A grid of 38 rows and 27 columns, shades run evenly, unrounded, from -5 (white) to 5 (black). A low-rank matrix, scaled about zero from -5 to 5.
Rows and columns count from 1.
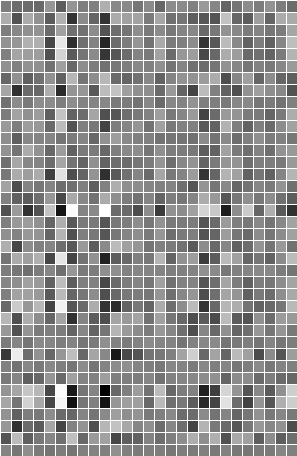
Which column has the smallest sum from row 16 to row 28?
6
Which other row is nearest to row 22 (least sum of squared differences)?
15
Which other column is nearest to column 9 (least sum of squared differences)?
22
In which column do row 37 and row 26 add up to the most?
11
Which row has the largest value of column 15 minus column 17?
18
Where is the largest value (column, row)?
10, 33
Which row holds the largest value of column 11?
30
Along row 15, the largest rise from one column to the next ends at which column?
7
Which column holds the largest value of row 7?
21
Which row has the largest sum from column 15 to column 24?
27
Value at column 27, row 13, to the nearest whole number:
-1
